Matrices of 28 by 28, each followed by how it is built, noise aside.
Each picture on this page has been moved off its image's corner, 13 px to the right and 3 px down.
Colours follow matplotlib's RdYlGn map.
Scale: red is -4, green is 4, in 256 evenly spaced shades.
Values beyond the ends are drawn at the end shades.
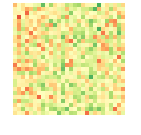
blocks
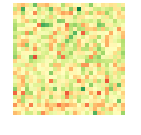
repeating columns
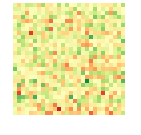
blocks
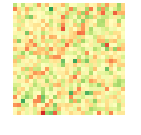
Hankel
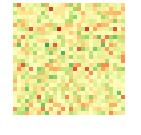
repeating columns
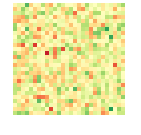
blocks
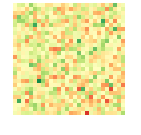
Hankel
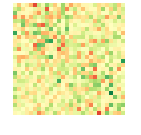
block diagonal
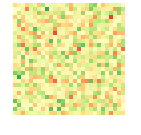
repeating columns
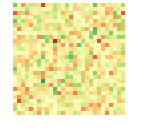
Hankel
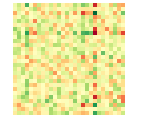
low rank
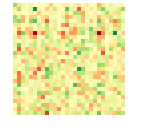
low rank
